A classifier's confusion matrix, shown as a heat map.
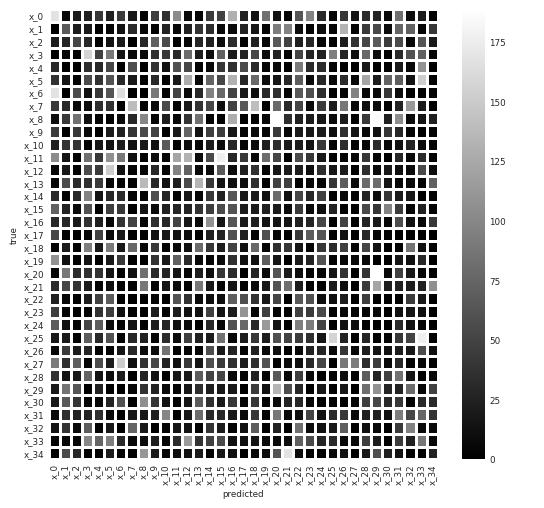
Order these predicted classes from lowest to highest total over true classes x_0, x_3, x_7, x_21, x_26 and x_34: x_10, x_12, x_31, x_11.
x_12, x_11, x_31, x_10
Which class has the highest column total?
x_20
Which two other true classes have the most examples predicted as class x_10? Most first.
x_31, x_26
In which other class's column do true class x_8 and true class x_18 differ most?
x_29
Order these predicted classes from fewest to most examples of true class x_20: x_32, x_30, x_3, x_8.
x_30, x_32, x_3, x_8
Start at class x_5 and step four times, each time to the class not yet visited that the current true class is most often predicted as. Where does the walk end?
x_15
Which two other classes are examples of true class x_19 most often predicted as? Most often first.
x_0, x_11
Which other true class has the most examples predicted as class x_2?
x_8
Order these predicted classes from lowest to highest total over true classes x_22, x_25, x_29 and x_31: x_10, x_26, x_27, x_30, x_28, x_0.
x_27, x_30, x_0, x_26, x_10, x_28
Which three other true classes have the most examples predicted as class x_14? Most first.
x_16, x_6, x_5
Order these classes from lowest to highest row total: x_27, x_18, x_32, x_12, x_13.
x_32, x_12, x_18, x_13, x_27
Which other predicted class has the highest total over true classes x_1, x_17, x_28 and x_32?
x_26
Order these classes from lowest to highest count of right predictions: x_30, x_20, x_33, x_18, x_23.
x_30, x_23, x_20, x_18, x_33
